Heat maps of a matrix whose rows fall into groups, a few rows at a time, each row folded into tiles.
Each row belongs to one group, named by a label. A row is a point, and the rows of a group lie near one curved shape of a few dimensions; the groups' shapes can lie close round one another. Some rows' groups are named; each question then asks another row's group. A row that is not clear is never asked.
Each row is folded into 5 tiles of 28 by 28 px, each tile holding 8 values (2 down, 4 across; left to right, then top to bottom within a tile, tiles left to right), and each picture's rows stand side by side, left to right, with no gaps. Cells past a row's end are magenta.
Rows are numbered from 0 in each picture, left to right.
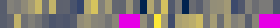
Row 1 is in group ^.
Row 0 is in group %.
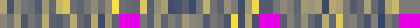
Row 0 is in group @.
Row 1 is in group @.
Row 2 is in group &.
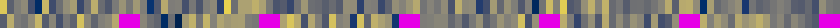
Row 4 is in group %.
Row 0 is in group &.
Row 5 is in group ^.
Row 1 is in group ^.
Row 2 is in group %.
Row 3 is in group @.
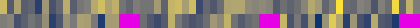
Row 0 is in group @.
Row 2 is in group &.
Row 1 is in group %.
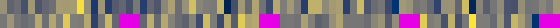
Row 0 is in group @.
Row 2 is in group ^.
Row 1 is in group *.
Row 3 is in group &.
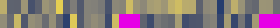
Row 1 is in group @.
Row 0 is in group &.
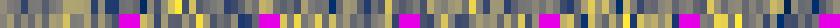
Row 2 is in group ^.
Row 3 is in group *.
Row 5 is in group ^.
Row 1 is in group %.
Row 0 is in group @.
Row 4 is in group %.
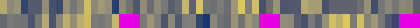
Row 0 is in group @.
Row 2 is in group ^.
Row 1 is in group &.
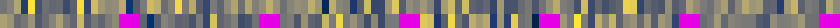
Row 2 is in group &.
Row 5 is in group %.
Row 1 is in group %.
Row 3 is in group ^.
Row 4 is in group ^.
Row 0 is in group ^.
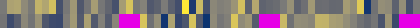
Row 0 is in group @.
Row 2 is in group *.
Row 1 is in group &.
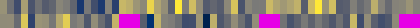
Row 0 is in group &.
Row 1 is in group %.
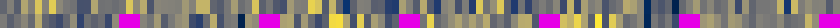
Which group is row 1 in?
@
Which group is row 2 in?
^
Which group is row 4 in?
^
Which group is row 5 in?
^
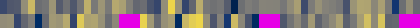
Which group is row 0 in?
^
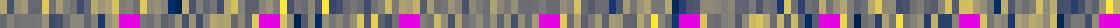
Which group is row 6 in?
%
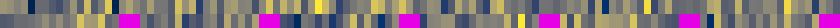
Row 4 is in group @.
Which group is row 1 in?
@
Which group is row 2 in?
%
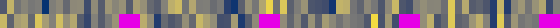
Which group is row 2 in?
@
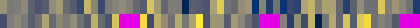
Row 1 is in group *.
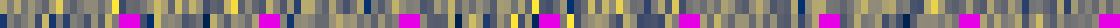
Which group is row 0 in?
&
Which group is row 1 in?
%
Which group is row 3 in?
&
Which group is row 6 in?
%
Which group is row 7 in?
^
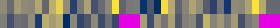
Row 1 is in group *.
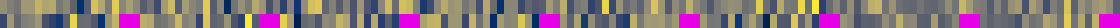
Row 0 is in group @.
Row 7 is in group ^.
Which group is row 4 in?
&
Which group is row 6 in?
%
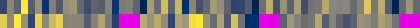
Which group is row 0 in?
^
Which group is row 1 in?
^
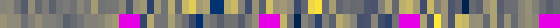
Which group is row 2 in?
%
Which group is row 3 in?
^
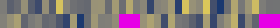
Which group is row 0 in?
&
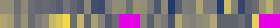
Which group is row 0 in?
&
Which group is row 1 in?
&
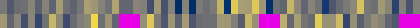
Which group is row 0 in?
&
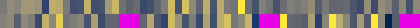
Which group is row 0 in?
&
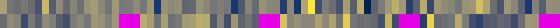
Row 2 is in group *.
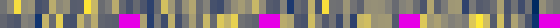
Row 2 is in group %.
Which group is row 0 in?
&
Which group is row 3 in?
^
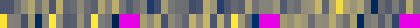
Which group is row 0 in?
&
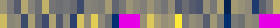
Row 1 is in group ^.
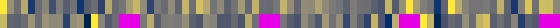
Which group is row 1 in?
@
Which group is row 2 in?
%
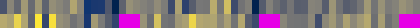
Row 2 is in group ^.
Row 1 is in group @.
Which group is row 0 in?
^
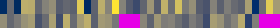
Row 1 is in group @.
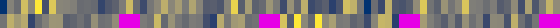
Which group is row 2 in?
^
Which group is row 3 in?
%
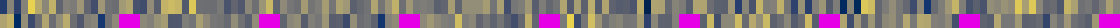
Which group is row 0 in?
%
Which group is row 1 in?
%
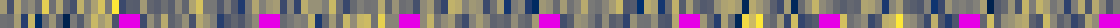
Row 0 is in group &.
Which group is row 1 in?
&
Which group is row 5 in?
&
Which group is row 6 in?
&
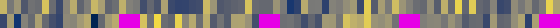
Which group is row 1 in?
^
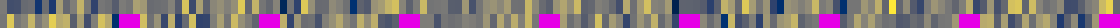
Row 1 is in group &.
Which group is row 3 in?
@
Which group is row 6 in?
%
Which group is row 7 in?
%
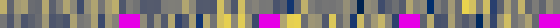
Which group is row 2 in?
%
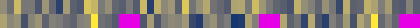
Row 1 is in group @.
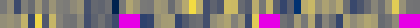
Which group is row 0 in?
^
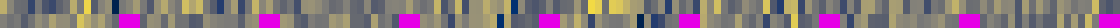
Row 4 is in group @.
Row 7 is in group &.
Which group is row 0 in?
@
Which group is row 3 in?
@
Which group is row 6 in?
*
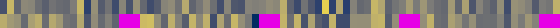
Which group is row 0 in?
^
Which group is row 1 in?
%
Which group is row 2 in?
&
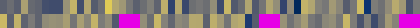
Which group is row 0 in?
^
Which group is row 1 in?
@
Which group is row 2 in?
*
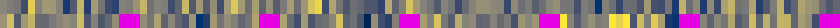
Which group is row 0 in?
^
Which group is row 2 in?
%
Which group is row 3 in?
^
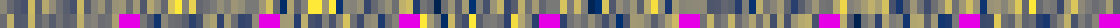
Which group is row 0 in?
^
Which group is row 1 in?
%
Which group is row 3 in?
&
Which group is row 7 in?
%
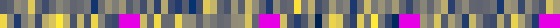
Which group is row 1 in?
^
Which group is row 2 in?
&
